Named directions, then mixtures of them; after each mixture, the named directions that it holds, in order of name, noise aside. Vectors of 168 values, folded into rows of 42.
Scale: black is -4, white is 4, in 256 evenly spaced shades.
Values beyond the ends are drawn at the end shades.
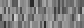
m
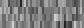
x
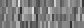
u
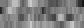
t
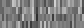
m, u.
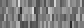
u.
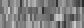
t, x.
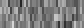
x.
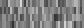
x.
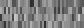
m.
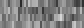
t, x.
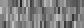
m, x.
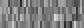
x.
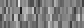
m, u.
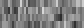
t, x.
